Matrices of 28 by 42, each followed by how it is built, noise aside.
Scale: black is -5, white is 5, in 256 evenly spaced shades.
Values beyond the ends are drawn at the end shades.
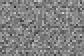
repeating columns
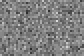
repeating columns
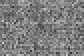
blocks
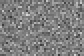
repeating rows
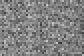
repeating rows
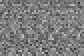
repeating columns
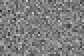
repeating rows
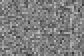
repeating rows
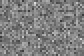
repeating columns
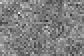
smooth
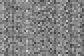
repeating rows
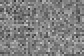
blocks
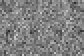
repeating columns
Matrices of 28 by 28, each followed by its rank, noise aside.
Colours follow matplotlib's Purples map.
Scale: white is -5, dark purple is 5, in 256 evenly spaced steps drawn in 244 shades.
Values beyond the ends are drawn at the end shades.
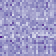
five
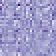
four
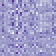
three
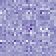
four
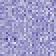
five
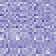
three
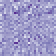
four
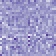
six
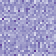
five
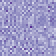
six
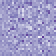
five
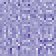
four
